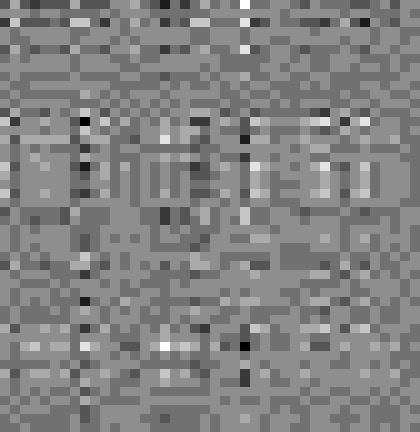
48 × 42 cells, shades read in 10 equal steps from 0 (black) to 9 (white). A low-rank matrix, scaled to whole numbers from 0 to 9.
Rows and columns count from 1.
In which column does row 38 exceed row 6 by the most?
17
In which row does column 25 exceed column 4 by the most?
1
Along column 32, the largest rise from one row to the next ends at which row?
14
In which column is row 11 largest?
9
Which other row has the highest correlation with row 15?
39
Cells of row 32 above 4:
26
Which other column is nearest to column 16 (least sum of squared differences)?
18
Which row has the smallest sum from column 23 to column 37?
3
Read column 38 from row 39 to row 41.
6 5 4
